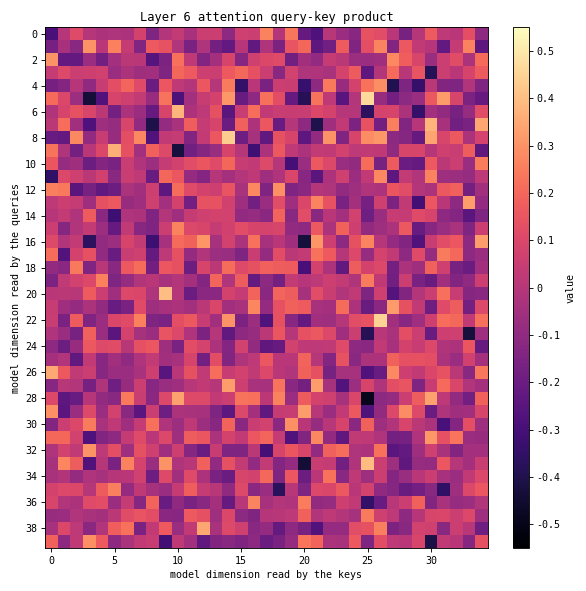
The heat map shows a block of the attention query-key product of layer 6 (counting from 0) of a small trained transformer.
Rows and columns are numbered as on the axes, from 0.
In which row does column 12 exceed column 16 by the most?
38
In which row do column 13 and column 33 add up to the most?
13
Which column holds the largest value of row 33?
25
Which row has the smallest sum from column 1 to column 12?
2
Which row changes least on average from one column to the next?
37
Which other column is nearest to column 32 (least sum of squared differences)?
31
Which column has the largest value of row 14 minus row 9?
10
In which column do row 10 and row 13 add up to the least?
29
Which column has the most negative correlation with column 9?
27
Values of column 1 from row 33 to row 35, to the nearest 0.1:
0.3 0 0.1
